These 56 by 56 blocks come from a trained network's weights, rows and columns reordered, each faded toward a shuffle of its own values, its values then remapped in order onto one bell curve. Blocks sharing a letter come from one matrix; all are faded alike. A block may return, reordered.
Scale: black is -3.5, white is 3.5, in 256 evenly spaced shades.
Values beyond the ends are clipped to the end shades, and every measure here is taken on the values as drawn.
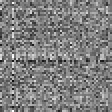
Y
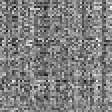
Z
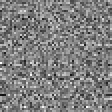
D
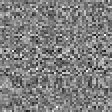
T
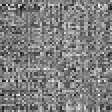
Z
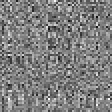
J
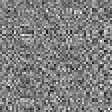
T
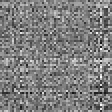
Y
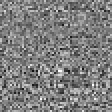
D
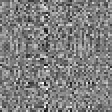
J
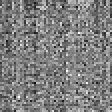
Z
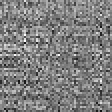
Y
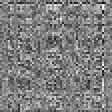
Y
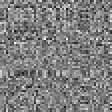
T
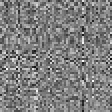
J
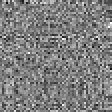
T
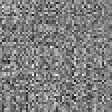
J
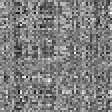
Z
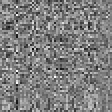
J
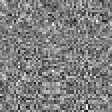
T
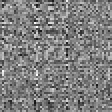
Y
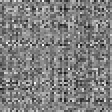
Z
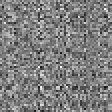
J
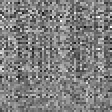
Z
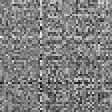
Y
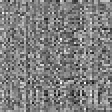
Z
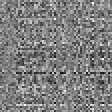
Y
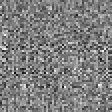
D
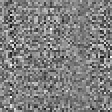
J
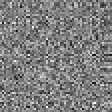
T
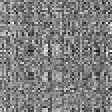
Z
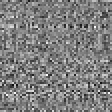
D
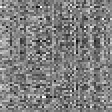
Z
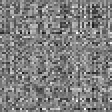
Z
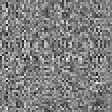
J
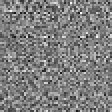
D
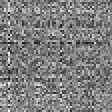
Y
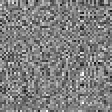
T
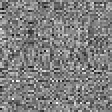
T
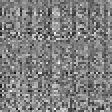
Z
